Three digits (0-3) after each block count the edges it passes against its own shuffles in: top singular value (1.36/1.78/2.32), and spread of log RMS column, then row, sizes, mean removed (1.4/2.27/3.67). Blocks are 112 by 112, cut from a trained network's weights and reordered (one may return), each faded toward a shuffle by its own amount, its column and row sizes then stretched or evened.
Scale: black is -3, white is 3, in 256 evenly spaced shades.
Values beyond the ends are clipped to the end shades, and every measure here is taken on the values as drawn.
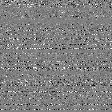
0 0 3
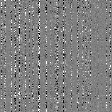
2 3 1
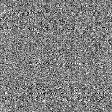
1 0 2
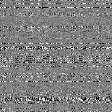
3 1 3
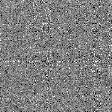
1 2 1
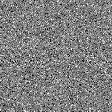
1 0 1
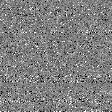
0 0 2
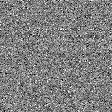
1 0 0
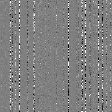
2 3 0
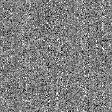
0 2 0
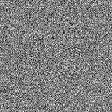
2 0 0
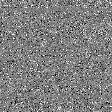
0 0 2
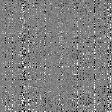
1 3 2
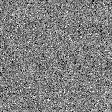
1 0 0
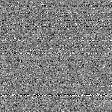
2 0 2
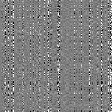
3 3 1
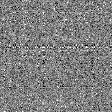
2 1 1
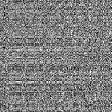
3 1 0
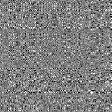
3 1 2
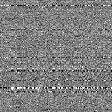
3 0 2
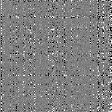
1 3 2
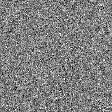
0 1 0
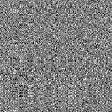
3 1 1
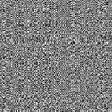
3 2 1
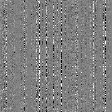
2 3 0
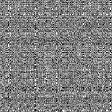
3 2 1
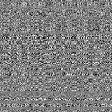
3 0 3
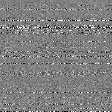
1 0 3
